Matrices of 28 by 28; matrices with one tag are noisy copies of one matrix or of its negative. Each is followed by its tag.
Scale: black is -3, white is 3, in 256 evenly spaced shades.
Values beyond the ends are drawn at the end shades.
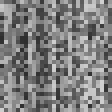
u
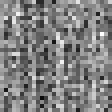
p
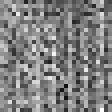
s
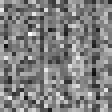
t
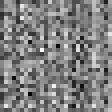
t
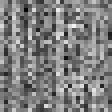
p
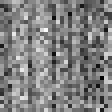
u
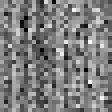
p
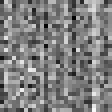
t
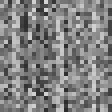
p
